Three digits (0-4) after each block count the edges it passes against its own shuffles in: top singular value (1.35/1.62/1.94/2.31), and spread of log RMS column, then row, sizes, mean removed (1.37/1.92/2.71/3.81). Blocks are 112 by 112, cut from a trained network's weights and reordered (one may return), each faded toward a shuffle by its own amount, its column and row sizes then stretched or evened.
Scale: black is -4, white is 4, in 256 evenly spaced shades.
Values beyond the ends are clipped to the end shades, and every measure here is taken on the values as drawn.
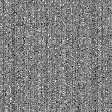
3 1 0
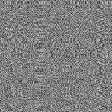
4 2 0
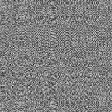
4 0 2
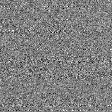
1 0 3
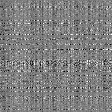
4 0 4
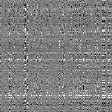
4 4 2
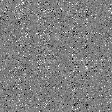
1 2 1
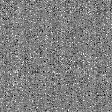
1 0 1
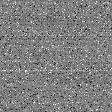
1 0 0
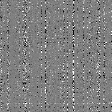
2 4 1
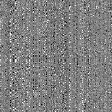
3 3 0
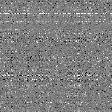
3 1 3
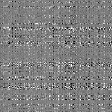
4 3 4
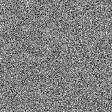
1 1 0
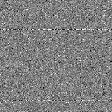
3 0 2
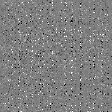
0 3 2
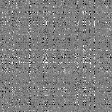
3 3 3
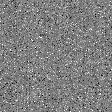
0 0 0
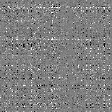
3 3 3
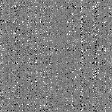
1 3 2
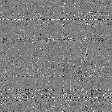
3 2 3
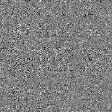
0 3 3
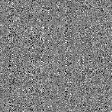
1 3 2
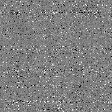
0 1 3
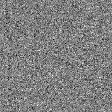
2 0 1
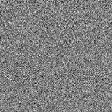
3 0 2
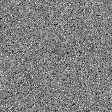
0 0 1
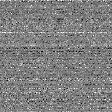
3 0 3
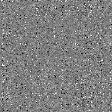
0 2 2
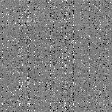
2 3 0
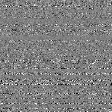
2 0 4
